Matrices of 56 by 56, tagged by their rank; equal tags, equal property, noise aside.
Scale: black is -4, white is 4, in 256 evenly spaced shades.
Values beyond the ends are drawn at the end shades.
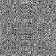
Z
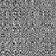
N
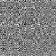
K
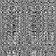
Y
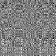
N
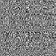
K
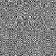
N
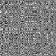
N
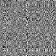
N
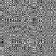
N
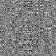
Z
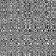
Y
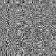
Z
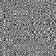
N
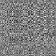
Y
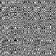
Y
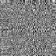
Y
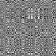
N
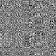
K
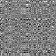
N
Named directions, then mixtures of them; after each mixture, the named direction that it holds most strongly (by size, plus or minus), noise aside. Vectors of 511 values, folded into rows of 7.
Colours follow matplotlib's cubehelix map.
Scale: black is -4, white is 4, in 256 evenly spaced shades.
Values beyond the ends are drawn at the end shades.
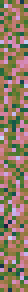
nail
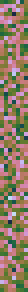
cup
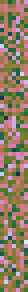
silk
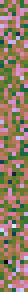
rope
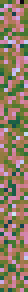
nail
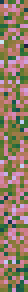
rope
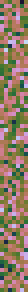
nail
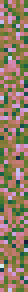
nail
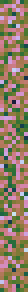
cup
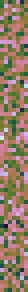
nail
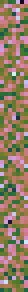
cup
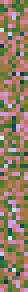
silk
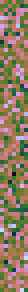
rope
